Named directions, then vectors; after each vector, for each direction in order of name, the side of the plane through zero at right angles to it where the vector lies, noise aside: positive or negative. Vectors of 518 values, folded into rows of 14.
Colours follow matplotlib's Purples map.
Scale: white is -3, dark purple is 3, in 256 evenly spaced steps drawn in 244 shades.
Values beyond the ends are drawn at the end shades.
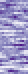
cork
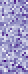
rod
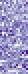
negative, negative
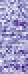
negative, positive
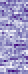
positive, positive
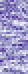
positive, negative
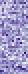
negative, positive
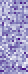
negative, positive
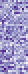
negative, negative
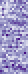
negative, positive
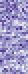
positive, negative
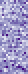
negative, positive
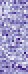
negative, positive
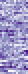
negative, negative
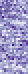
positive, negative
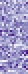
negative, negative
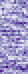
negative, positive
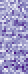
negative, positive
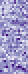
negative, positive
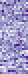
positive, positive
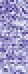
positive, negative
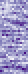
negative, positive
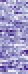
negative, negative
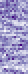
positive, negative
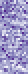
positive, negative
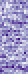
negative, positive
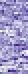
positive, positive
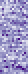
negative, positive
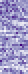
positive, negative
